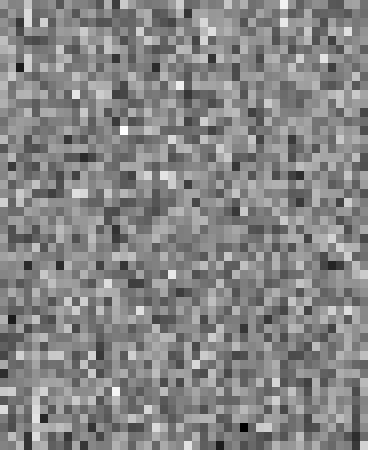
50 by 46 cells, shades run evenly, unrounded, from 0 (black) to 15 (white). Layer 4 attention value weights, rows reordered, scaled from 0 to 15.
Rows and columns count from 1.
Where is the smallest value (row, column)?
48, 31
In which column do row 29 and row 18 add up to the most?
29
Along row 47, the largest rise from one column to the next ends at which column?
5
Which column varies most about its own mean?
4
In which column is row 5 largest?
26
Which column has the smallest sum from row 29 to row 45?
36
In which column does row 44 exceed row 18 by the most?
15
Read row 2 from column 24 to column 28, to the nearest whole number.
3 10 10 9 9
